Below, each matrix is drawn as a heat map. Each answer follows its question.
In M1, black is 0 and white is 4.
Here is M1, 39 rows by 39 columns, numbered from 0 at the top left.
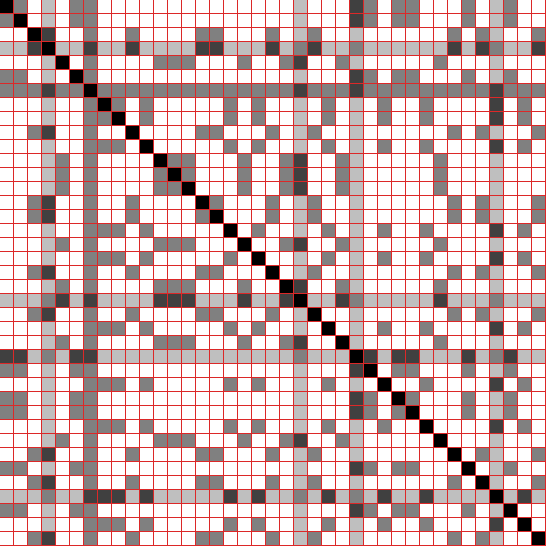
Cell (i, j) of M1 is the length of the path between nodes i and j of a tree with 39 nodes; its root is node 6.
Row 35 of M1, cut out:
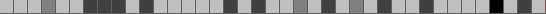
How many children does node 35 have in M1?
9
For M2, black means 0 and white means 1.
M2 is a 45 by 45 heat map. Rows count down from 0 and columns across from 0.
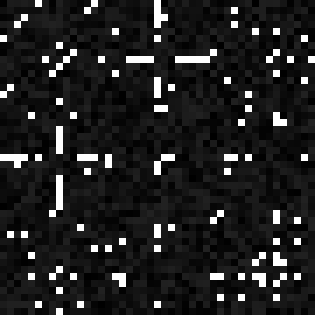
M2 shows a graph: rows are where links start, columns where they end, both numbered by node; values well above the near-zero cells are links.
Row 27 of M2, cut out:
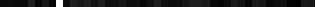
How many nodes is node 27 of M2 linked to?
1
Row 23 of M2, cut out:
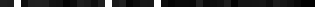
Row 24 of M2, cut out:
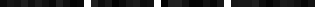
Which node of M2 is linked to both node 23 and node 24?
node 22
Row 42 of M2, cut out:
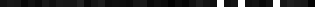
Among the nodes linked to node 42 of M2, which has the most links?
node 39
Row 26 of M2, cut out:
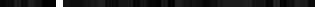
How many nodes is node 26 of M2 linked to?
1
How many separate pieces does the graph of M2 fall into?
3
